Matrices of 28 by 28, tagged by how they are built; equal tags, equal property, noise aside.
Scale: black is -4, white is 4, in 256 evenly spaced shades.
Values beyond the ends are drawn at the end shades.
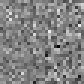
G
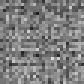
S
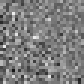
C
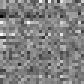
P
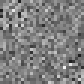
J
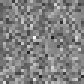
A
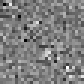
J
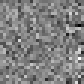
G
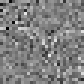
J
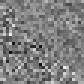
C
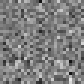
P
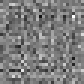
P
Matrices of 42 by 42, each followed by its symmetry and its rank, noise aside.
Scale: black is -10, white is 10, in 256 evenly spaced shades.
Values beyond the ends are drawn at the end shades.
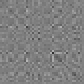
symmetric, rank three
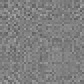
no symmetry, rank four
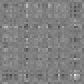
symmetric, rank two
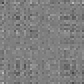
symmetric, rank two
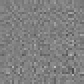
no symmetry, rank four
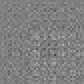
symmetric, rank four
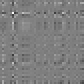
symmetric, rank two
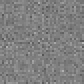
antisymmetric, rank four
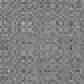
symmetric, rank three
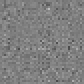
no symmetry, rank four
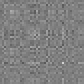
symmetric, rank three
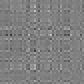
antisymmetric, rank two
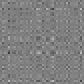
symmetric, rank two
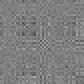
symmetric, rank three
